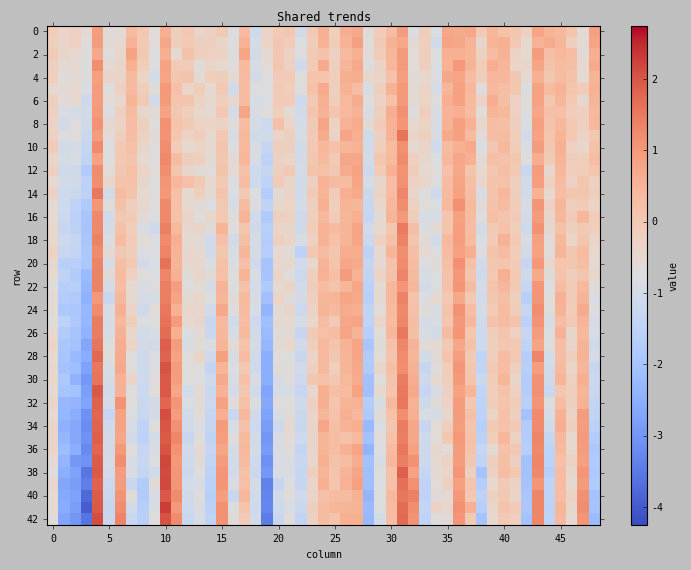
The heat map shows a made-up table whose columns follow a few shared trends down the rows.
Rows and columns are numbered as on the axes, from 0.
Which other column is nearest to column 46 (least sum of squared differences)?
23
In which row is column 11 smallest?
2
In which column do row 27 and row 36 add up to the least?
3
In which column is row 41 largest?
10
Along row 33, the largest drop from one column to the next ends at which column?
5
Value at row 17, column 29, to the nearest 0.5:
-0.5
